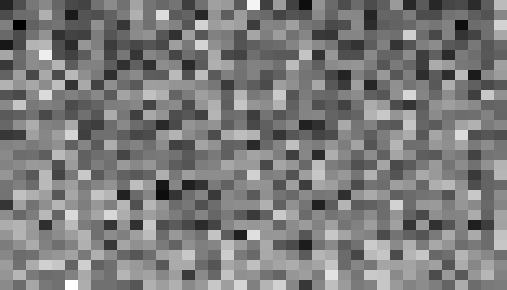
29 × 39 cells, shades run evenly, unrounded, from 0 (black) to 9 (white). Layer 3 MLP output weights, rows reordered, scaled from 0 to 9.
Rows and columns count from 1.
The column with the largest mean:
4
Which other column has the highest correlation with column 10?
12
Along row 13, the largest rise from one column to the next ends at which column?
32
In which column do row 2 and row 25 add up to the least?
24
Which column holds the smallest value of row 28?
15
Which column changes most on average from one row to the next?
20
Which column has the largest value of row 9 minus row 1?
1
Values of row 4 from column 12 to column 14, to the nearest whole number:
5 3 2
